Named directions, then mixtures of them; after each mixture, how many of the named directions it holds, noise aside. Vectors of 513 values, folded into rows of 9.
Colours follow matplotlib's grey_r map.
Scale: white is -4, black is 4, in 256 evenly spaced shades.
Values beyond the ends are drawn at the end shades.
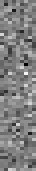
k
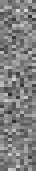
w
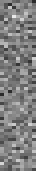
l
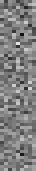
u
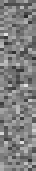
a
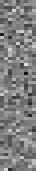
two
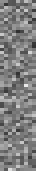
three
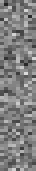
four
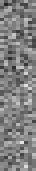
four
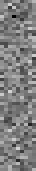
one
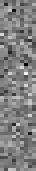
one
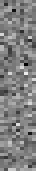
one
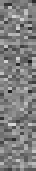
one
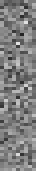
three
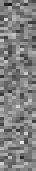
three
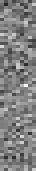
three
